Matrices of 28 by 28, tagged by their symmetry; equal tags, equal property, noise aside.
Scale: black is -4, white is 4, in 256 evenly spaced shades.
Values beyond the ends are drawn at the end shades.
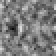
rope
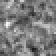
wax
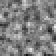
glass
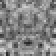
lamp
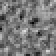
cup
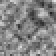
cup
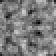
rope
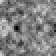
rope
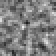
glass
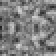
rope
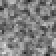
cup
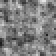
glass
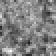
wax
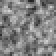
wax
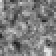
wax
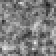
glass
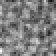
glass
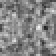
rope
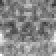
lamp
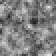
cup
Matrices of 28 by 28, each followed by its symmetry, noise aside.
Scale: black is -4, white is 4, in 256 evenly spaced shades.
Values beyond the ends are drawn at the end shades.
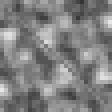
same after a half turn.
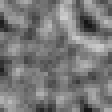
symmetric across the other diagonal.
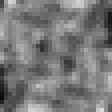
same after a half turn.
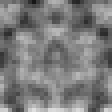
mirrored left to right.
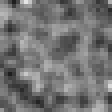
symmetric across the other diagonal.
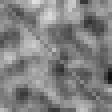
no symmetry.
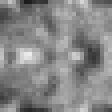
mirrored top to bottom.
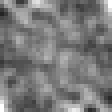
same after a half turn.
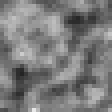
symmetric.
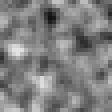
antisymmetric.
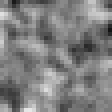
antisymmetric.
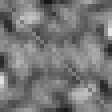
same after a half turn.
